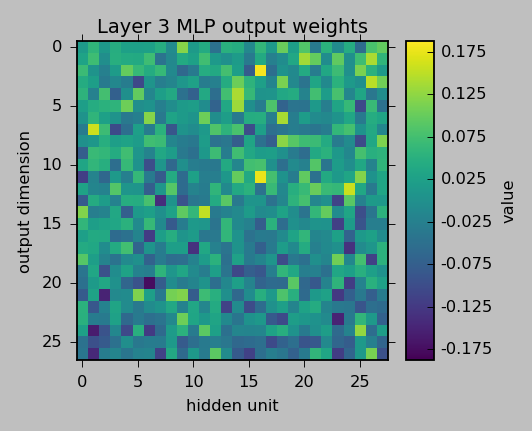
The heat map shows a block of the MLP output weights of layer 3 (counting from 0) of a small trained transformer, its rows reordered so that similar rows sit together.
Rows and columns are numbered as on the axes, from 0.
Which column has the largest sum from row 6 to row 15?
24
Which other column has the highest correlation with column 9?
11
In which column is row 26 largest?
26
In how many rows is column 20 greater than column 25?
12
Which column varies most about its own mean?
23
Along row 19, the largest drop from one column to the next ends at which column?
2
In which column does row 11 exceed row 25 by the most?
16
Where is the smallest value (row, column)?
20, 6
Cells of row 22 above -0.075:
24
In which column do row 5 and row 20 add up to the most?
14
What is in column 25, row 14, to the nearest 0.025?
-0.1
